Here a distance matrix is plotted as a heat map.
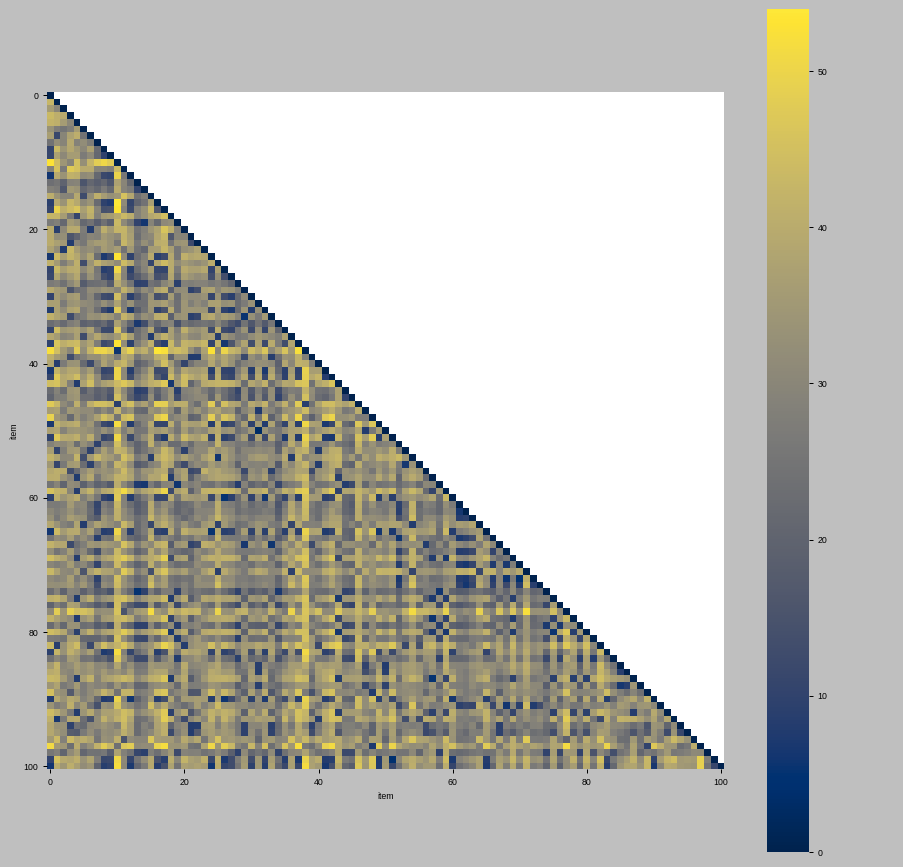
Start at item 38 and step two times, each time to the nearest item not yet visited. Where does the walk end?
46
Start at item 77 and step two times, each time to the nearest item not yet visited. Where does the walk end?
96
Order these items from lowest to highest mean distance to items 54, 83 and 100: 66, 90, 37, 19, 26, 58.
90, 26, 37, 58, 19, 66
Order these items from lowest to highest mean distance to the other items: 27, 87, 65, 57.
27, 65, 57, 87
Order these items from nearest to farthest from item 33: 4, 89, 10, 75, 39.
39, 89, 75, 4, 10
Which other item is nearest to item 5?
64
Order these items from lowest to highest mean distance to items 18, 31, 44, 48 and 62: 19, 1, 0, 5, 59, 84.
19, 84, 5, 59, 1, 0
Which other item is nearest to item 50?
31
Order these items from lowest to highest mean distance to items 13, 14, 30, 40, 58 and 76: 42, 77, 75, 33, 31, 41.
41, 31, 42, 33, 75, 77
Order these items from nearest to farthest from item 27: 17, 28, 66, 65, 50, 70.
65, 17, 28, 66, 70, 50
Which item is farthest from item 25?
77
